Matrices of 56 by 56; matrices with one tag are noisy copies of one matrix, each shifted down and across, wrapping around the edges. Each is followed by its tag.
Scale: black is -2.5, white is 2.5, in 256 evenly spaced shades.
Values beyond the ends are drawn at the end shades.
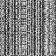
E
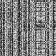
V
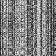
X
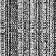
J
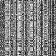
J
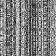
X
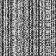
E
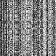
X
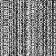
E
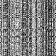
X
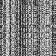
X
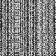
E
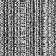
E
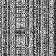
V
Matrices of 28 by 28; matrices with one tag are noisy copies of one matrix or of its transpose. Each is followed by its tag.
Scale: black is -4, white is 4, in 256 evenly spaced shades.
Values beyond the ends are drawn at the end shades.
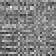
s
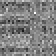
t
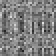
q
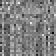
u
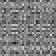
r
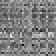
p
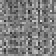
p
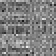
t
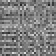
s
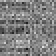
t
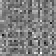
p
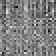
s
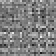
p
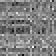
t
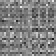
p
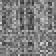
t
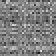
r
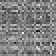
r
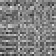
s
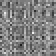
r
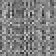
r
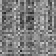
t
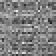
q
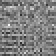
s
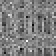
q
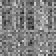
t
